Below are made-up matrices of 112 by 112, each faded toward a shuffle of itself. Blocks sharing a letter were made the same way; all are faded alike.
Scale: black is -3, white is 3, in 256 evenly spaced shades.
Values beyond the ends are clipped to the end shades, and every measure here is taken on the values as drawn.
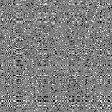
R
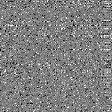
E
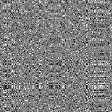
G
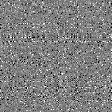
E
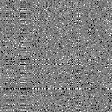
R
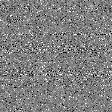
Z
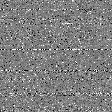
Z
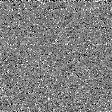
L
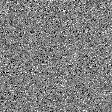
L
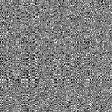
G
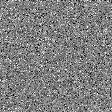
L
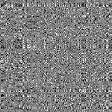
G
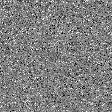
L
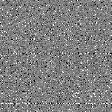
E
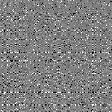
R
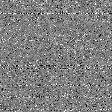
Z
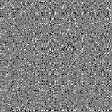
R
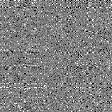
E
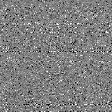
E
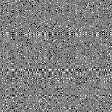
R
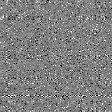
E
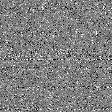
Z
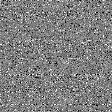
Z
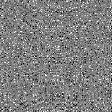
E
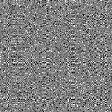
G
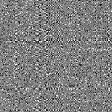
G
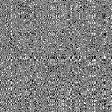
G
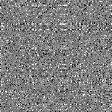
E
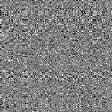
G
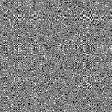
G
